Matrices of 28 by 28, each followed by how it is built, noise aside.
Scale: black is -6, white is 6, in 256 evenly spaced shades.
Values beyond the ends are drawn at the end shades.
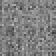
blocks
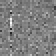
uneven columns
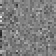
uneven columns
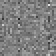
uneven columns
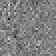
uneven columns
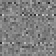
uneven rows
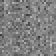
blocks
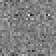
uneven rows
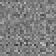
low rank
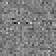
uneven rows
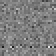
uneven rows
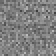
blocks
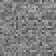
blocks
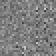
uneven columns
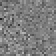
lower triangular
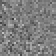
lower triangular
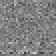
uneven rows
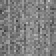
blocks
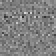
uneven rows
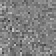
lower triangular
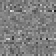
uneven rows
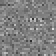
uneven rows
